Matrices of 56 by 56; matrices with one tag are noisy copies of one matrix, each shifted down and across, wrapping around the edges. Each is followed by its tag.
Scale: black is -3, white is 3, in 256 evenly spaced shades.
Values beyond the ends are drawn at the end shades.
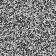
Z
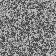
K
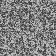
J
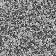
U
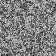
U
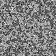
J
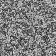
U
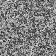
K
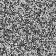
J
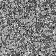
K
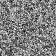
U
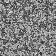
J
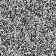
U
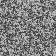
J
